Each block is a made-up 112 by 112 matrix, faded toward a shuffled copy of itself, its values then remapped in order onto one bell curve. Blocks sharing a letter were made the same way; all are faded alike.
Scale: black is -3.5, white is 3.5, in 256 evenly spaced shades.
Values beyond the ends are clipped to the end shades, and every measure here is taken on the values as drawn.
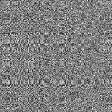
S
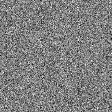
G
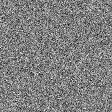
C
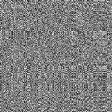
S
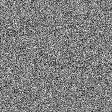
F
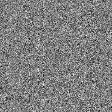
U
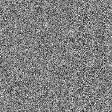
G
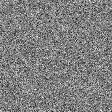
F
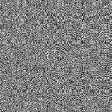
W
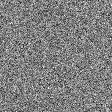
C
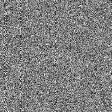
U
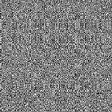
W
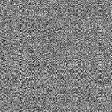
W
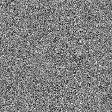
G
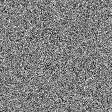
C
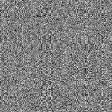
W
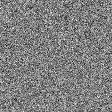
C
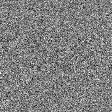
F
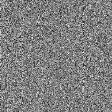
U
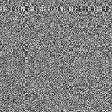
S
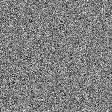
C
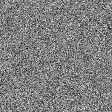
F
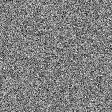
C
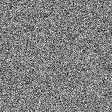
C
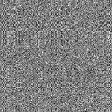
W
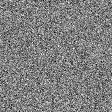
C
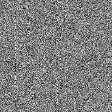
U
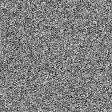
C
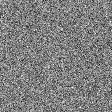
C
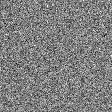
C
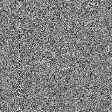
U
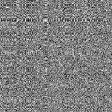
S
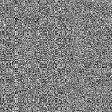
W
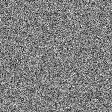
C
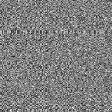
S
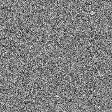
G
